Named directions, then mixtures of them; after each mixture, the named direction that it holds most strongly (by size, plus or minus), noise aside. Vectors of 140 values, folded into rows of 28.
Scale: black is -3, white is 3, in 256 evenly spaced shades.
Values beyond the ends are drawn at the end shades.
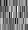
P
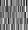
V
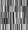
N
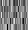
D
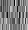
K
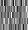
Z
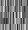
N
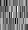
P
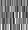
N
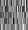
V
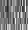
V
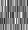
N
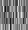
N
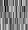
P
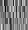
P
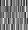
V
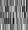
N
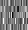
V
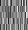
V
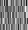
V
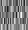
D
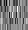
P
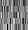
D
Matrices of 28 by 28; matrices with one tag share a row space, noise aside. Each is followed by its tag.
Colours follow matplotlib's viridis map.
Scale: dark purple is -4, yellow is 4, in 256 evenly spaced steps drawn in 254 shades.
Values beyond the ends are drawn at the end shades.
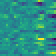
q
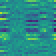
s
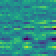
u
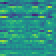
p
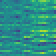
u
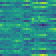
u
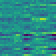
u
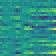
u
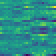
u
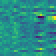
q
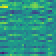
p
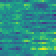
u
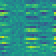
s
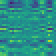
p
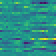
u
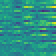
u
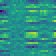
s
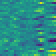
q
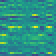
p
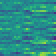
u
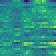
u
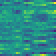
u
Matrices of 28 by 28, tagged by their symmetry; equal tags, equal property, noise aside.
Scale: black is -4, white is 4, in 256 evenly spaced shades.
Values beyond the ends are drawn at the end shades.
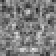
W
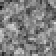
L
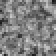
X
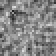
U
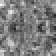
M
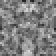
W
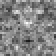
W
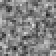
U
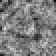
U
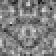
W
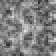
M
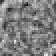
U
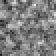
L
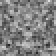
W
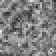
U
